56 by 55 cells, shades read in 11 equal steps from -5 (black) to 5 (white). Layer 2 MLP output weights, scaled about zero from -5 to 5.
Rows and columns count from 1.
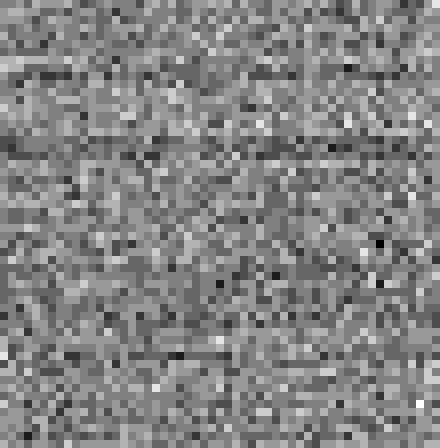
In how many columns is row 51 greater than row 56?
12
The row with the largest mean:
17
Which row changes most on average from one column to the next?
40
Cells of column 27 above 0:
20
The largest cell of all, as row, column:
51, 53
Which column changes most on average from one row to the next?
48
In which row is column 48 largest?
3
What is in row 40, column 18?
-3
